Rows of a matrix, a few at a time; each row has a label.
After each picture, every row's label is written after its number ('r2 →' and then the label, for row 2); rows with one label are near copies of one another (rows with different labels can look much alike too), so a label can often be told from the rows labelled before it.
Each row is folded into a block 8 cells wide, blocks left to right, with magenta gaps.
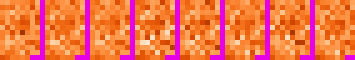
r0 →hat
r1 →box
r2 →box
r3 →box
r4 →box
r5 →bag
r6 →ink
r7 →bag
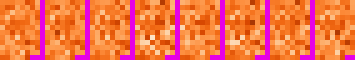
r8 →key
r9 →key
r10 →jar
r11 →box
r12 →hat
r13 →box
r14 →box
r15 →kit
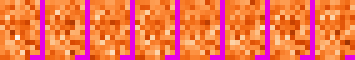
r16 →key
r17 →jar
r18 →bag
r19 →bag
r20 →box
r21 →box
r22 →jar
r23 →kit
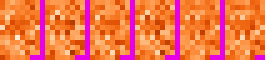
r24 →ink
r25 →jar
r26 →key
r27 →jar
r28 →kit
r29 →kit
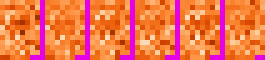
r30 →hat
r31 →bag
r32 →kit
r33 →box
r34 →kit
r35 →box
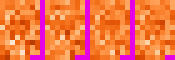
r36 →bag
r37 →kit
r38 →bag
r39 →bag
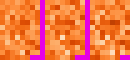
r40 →jar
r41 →key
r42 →bag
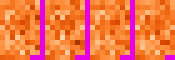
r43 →hat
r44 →kit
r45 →hat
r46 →ink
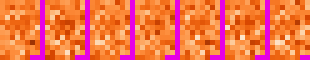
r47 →kit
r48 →bag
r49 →box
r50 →hat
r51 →key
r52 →ink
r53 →box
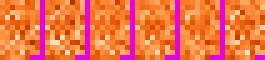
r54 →kit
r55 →box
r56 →box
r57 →bag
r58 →key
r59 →bag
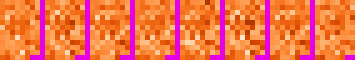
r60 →key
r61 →jar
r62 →kit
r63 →box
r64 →box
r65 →jar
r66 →kit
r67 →hat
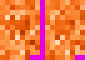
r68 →kit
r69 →bag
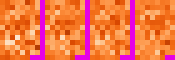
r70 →box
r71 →ink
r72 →box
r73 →kit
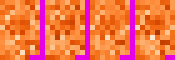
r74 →key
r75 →hat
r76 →ink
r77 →ink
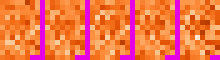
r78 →box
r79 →bag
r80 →kit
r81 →jar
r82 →jar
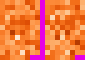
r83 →key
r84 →kit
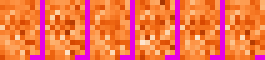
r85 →ink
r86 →jar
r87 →key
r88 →box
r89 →ink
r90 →ink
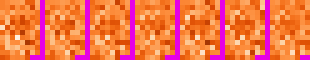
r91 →ink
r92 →jar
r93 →key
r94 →kit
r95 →key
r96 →bag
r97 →bag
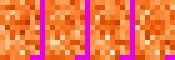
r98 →hat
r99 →box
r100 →key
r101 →bag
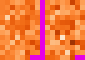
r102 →kit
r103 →key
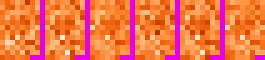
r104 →box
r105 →key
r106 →ink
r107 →hat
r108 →key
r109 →ink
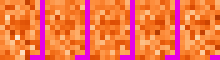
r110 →key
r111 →jar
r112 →bag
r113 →hat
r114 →hat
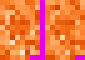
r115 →bag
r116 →key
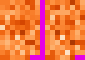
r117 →ink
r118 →key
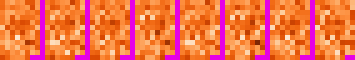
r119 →ink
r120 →box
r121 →bag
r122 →kit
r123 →box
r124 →kit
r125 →ink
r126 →bag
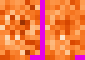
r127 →jar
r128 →ink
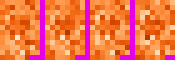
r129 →key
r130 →ink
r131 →jar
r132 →bag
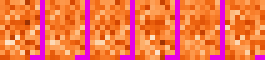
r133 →box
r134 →box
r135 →box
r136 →key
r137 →ink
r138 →bag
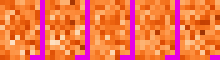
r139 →bag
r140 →box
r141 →key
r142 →hat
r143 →hat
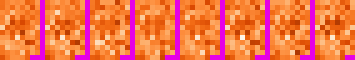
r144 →ink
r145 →ink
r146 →box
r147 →key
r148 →key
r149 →ink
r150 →jar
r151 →ink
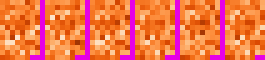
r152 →box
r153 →kit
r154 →box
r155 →bag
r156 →hat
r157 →bag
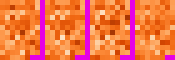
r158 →kit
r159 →kit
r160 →hat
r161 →ink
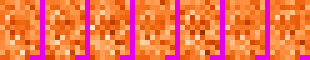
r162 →key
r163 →bag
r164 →ink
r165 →box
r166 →jar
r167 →ink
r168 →kit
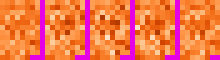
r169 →kit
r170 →hat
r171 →jar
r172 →ink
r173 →kit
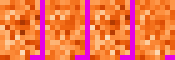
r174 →hat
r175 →kit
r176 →hat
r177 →bag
